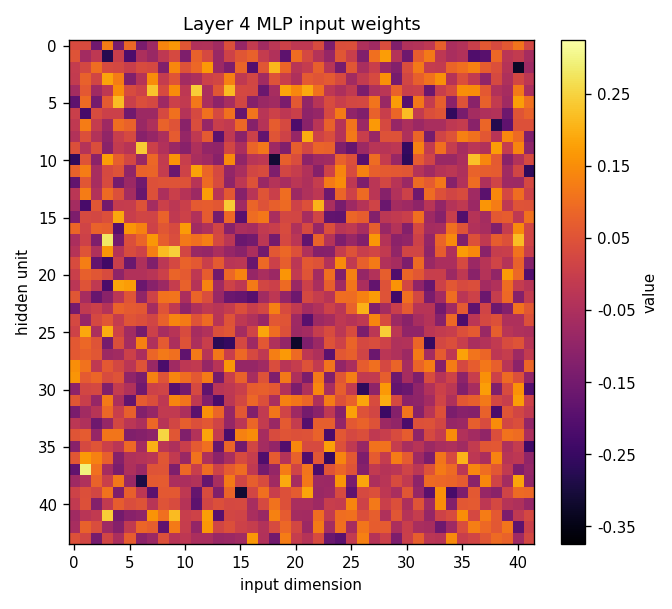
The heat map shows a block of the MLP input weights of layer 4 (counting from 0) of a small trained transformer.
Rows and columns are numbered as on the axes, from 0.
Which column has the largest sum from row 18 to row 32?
25
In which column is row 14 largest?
14
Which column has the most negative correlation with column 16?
27
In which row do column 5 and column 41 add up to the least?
11
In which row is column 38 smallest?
7
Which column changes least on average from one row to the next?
39
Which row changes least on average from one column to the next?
24
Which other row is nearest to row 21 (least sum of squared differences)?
8
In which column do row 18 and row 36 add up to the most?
35
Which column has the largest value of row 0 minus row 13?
37
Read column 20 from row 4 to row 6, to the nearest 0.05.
0.15 0.05 0
